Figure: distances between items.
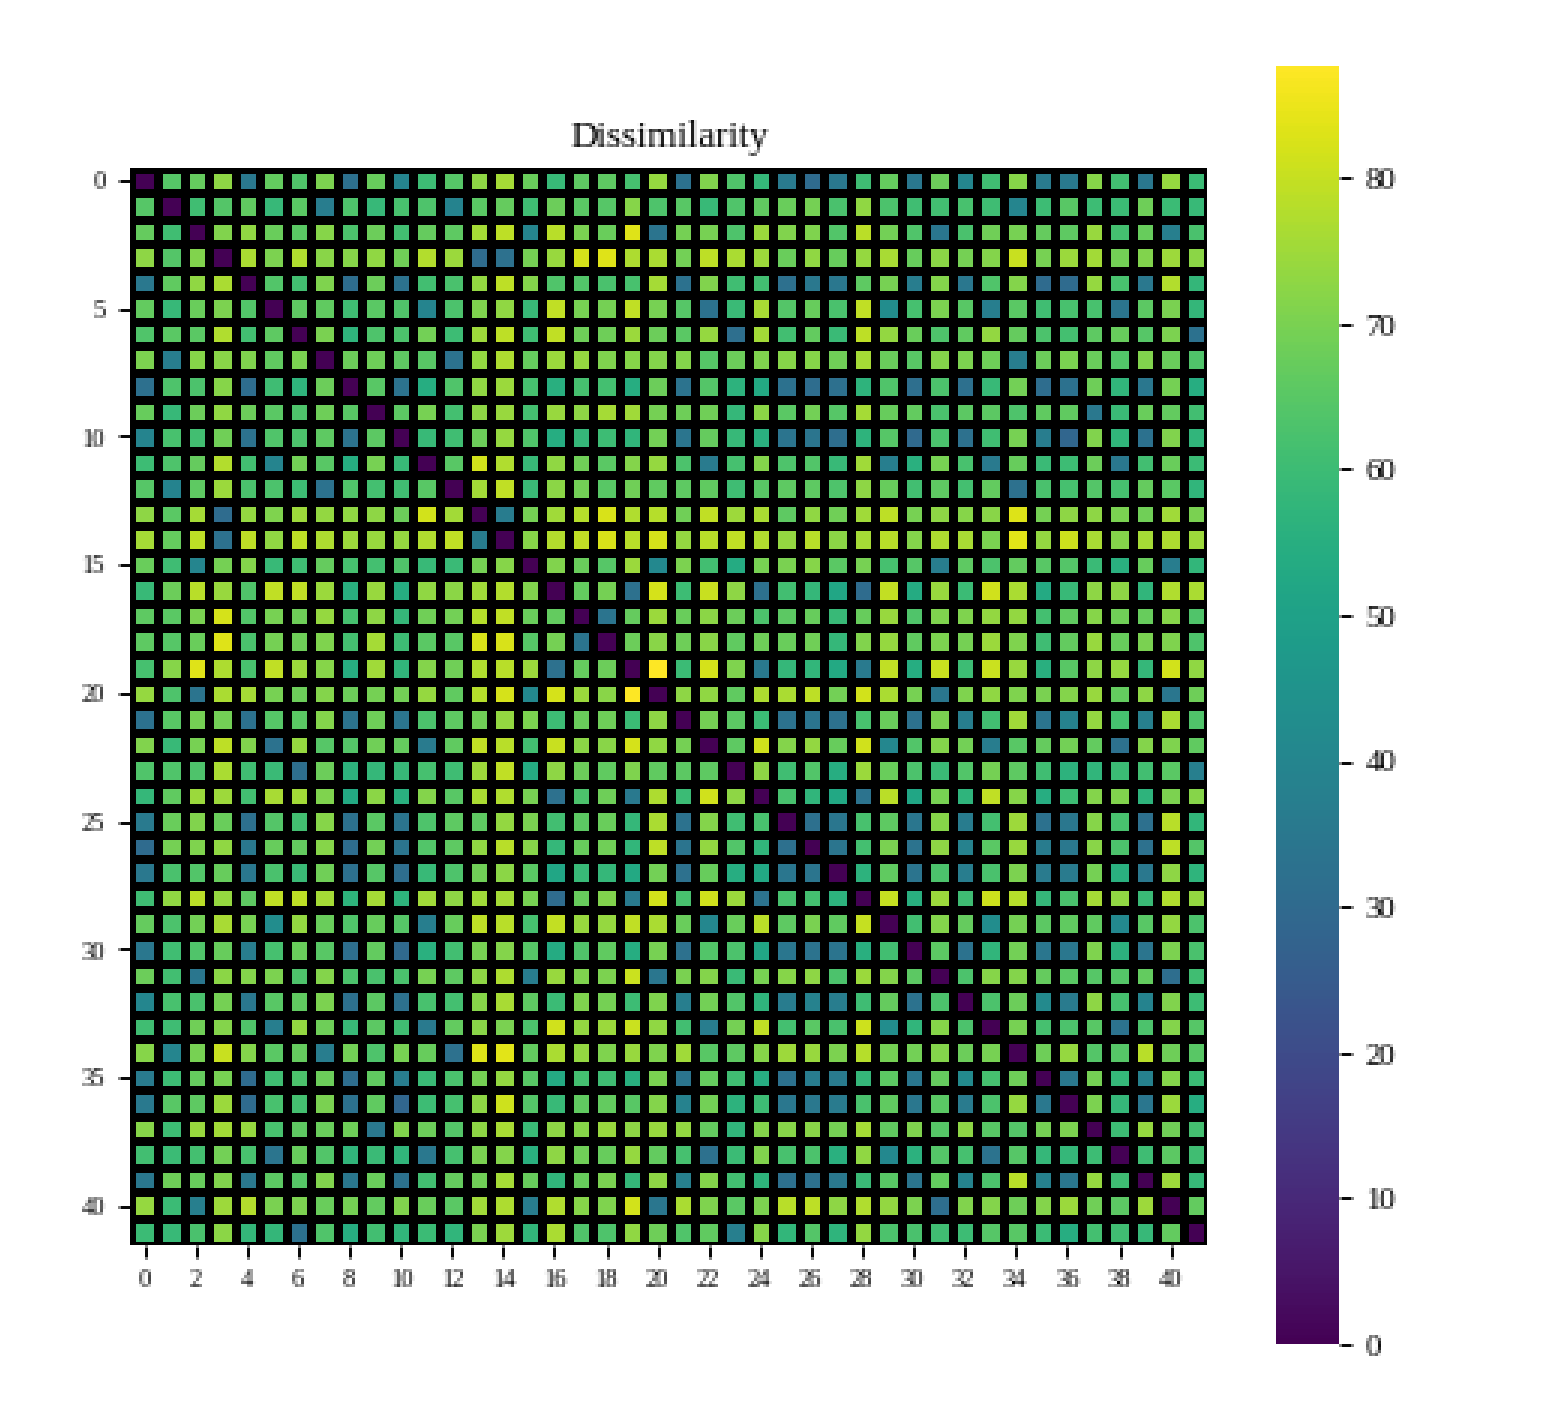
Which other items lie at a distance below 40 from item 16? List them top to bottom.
19, 24, 28
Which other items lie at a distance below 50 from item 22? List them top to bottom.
5, 11, 29, 33, 38
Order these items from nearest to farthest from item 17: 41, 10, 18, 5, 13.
18, 10, 41, 5, 13
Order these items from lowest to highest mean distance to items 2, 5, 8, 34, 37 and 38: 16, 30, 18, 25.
30, 25, 18, 16
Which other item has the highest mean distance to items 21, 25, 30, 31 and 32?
14
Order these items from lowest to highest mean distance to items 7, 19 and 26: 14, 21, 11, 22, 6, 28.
21, 28, 11, 6, 22, 14
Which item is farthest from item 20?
19
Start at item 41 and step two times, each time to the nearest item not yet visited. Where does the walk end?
23
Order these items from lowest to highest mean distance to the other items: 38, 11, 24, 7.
38, 11, 24, 7
